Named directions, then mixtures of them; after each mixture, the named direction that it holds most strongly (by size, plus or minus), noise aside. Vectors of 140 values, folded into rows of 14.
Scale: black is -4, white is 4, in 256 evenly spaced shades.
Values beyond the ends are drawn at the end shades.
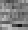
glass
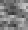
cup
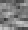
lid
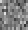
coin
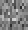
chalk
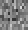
chalk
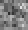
cup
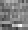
glass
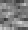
lid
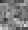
lid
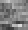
glass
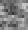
cup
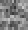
cup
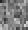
coin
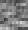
lid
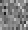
coin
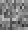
chalk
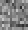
chalk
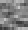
lid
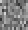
coin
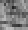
glass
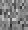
chalk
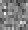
coin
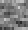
lid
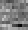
glass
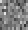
coin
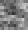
cup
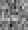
chalk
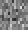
chalk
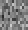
chalk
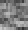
lid
